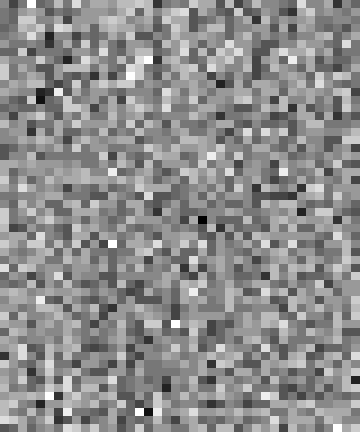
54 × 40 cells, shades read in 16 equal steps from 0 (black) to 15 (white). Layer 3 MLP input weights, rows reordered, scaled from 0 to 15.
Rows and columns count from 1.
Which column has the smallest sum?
29
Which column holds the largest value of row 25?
17
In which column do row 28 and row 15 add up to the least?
38
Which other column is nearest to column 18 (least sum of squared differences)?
2
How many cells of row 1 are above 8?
17
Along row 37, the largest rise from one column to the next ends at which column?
30
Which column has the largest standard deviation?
8
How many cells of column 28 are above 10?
6
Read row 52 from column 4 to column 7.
11 7 10 4
